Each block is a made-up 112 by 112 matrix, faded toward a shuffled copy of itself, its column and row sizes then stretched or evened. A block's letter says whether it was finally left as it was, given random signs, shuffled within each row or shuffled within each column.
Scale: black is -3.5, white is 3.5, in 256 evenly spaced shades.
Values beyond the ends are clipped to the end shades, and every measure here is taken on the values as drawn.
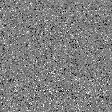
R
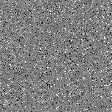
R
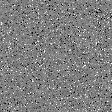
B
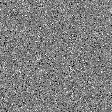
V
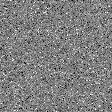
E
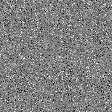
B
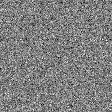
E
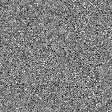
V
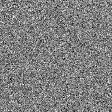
R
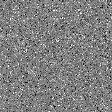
V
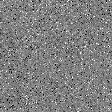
R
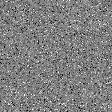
E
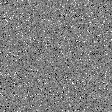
E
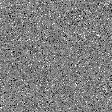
R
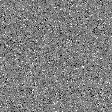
V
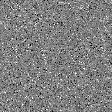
R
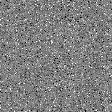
R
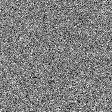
E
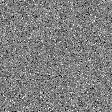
E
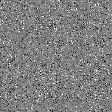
R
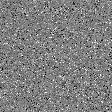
E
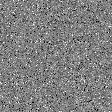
E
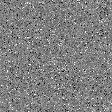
B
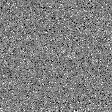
E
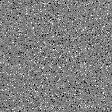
R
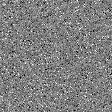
V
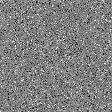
V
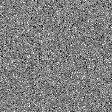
B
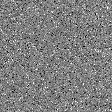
V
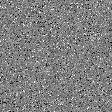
E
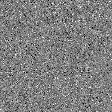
B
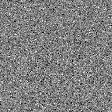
R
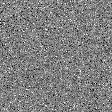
E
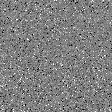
E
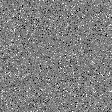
E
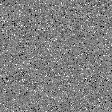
B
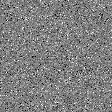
E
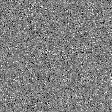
R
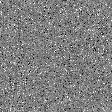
V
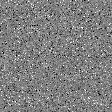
E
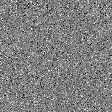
E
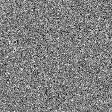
V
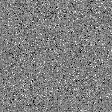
B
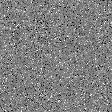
V
